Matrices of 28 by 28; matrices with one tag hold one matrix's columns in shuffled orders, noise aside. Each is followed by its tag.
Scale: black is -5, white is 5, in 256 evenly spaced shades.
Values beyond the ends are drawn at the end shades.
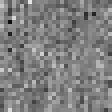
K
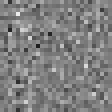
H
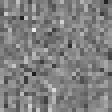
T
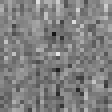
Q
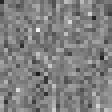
T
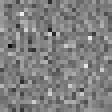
H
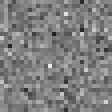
H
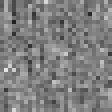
K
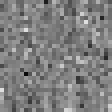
T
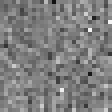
T
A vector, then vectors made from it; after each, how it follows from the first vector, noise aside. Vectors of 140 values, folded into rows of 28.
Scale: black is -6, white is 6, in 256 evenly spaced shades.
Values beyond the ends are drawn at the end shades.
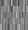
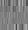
reversed, negated, partly zeroed.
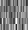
reversed, negated, scaled up.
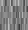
negated.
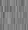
wrapped around, shrunk.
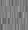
wrapped around, shrunk.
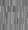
wrapped around, shrunk.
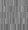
wrapped around, shrunk.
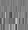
reversed, negated, partly zeroed.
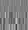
reversed, negated, partly zeroed.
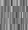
negated.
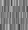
negated.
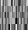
reversed, scaled up.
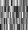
negated, scaled up.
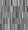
negated.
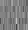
reversed, negated, partly zeroed.
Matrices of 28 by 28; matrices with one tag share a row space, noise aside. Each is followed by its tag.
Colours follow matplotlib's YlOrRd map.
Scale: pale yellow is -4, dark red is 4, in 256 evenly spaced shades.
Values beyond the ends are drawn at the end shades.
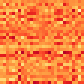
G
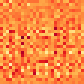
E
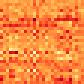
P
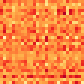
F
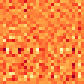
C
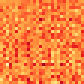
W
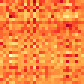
P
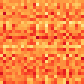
F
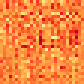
W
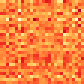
G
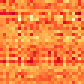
G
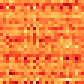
P
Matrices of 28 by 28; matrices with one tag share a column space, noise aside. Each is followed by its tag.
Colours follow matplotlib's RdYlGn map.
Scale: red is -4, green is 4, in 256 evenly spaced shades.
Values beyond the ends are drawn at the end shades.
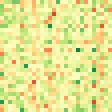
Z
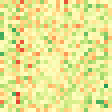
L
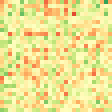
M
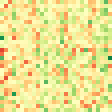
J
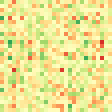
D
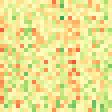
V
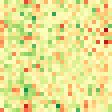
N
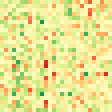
M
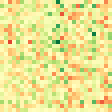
L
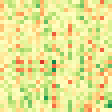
V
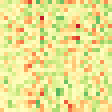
N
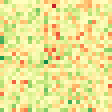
J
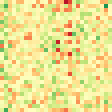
L
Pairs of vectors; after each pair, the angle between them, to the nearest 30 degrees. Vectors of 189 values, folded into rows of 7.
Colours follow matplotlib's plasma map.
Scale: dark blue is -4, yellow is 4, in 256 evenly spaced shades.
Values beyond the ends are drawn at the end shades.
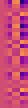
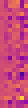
60 degrees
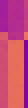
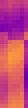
30 degrees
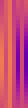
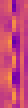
60 degrees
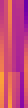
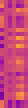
120 degrees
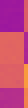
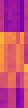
30 degrees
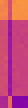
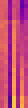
90 degrees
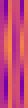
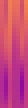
60 degrees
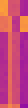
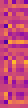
90 degrees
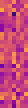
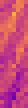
120 degrees
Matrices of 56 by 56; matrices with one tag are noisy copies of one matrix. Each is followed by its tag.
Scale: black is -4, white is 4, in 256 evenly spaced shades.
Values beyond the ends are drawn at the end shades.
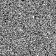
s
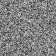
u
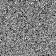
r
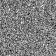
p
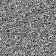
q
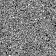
p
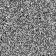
r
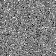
p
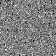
q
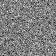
u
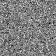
u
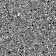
u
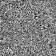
s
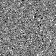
s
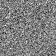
r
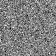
r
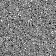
u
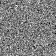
q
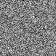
s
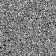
u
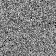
u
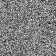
u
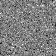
p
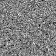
u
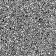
r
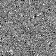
s
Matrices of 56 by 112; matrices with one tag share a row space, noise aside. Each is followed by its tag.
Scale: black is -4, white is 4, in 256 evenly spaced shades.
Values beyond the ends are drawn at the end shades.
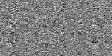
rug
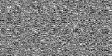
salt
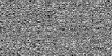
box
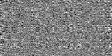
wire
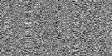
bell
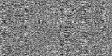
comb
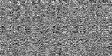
salt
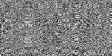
bell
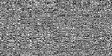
box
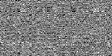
box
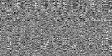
salt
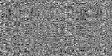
comb
